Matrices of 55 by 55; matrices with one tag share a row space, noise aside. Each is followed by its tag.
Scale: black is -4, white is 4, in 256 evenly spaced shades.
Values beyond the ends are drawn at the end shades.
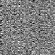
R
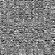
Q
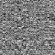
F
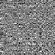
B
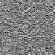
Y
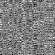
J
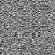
R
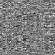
F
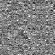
Y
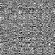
B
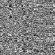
J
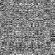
Q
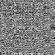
Q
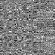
J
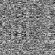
F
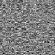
F
